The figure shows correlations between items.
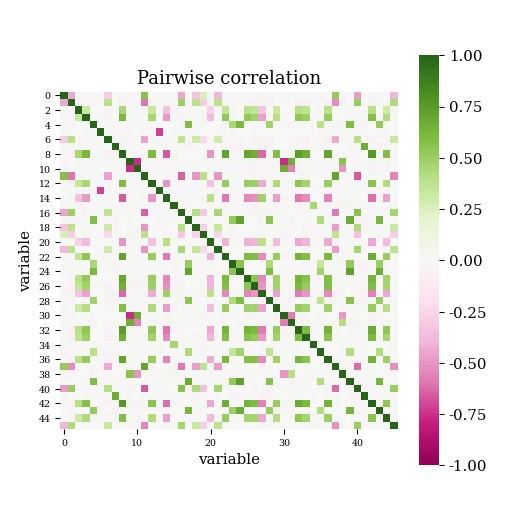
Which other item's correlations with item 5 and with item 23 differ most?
13
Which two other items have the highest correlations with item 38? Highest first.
9, 31
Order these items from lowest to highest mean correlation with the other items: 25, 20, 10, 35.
20, 10, 35, 25
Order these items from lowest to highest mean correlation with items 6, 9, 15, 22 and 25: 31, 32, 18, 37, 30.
30, 37, 18, 31, 32
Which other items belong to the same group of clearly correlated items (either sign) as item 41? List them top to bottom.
7
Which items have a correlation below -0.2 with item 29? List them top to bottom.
14, 20, 27
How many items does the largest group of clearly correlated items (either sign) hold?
16
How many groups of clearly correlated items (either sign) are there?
7
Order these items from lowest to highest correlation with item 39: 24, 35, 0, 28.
0, 35, 28, 24
